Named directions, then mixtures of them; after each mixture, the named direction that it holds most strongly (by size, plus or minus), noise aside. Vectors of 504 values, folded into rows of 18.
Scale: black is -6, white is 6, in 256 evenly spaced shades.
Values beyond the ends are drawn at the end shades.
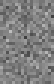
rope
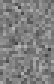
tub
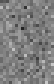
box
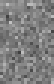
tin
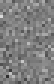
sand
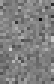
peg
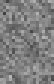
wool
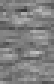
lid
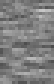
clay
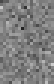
box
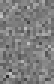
sand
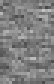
clay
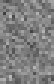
wool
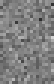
peg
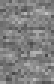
lid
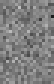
rope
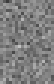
tub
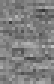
clay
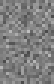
rope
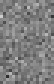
sand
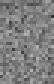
tin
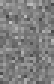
tin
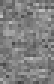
clay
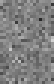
peg
